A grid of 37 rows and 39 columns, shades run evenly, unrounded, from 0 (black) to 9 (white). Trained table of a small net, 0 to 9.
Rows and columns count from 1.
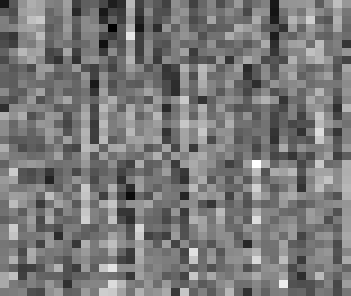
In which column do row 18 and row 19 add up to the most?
10
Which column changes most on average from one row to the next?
13
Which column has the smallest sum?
31
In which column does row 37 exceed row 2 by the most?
12
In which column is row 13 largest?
21
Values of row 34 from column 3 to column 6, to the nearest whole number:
2 2 3 5
